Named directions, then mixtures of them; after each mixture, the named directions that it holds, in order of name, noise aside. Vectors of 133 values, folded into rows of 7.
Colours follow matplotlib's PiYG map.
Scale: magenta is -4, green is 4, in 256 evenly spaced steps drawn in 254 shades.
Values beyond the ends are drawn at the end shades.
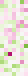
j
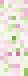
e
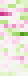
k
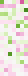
e, j, k.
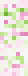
e, j, k.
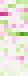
k.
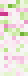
k.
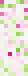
e, j, k.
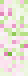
j, k.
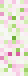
e.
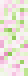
e, j.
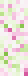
e, j, k.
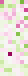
e, j, k.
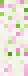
e, j, k.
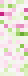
e, k.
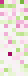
e, j, k.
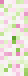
e.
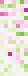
e, j, k.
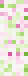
e, j, k.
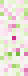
e.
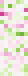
e, k.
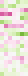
k.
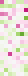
e, j, k.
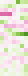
k.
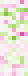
e, j, k.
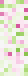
e, j, k.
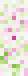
e, j.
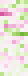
k.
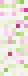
e, j, k.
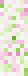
e.
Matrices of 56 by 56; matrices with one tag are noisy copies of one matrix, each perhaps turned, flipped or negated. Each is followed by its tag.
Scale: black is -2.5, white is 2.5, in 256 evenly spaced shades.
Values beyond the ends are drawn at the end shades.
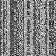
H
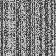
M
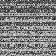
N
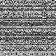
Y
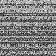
N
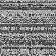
H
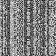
H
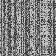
M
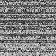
N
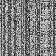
M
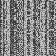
H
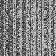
N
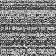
H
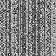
Y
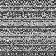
Y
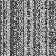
H
